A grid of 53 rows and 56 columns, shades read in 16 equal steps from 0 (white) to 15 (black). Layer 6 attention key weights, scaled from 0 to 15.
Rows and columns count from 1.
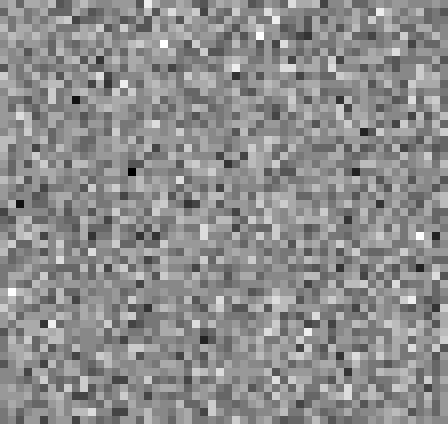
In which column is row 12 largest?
32
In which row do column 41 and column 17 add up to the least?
38
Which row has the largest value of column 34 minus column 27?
22
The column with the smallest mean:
35
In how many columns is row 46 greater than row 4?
23
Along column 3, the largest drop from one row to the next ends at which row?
27
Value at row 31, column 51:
8
